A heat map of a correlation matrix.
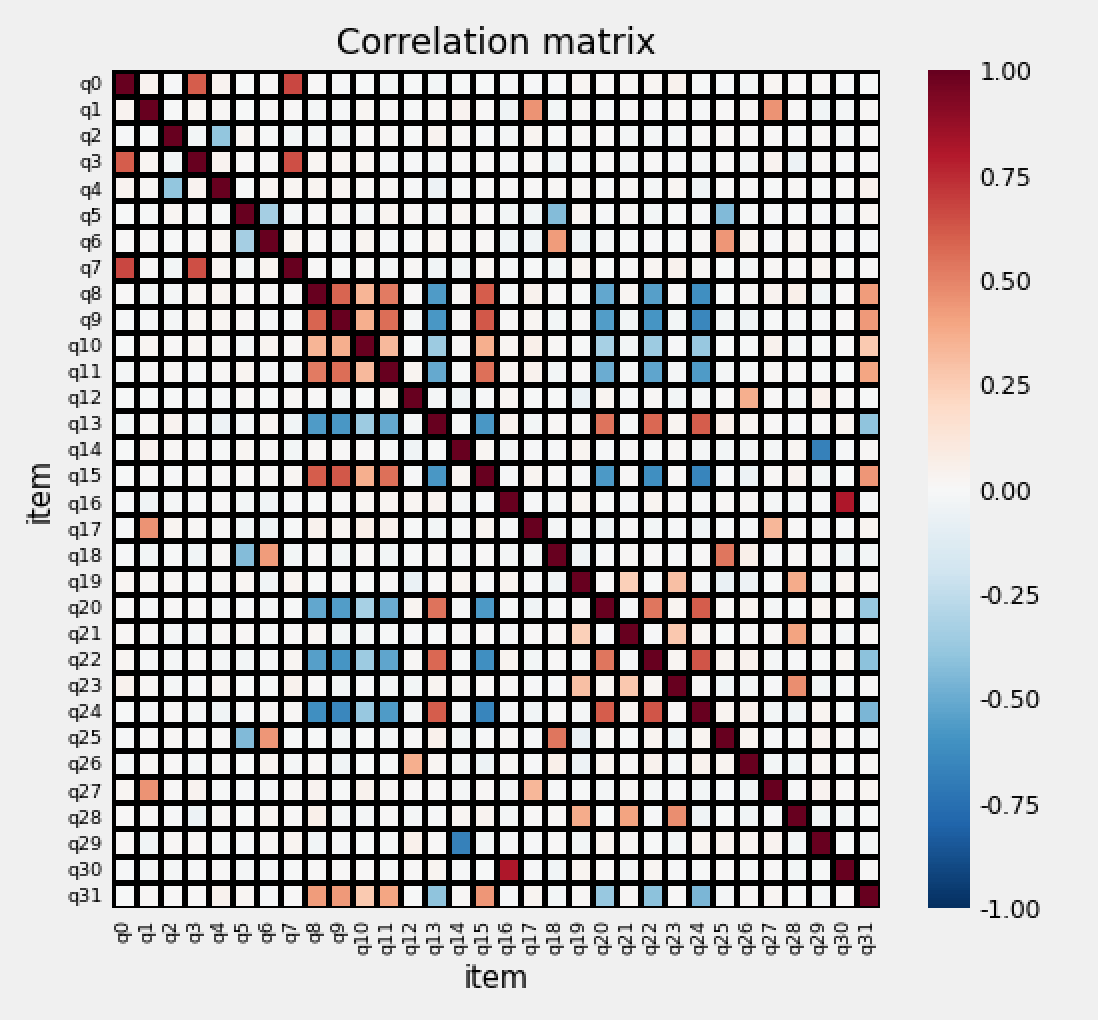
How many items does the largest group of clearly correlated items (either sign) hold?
10
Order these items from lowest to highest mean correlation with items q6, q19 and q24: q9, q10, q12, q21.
q9, q10, q12, q21
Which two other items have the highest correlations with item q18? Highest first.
q25, q6
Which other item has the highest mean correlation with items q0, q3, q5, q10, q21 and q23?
q7
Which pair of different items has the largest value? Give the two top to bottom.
q16, q30
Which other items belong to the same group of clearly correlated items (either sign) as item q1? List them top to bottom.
q17, q27
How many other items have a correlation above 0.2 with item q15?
5
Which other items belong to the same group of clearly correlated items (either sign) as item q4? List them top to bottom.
q2
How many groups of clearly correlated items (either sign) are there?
9
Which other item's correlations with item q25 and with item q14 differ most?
q29
